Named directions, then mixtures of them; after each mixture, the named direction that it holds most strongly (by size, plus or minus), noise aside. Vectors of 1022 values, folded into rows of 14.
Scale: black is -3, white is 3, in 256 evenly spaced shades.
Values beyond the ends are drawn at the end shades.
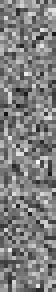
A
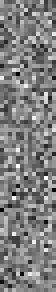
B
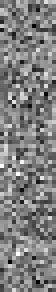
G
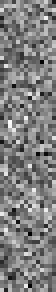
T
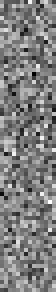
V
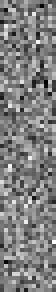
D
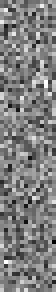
D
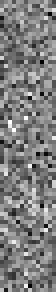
T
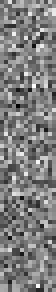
A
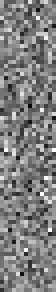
V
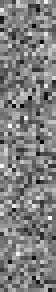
G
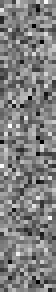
G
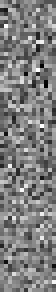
D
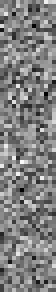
G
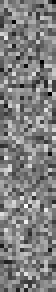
D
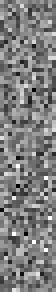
B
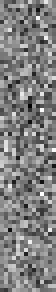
V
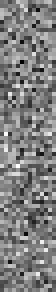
G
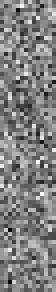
A
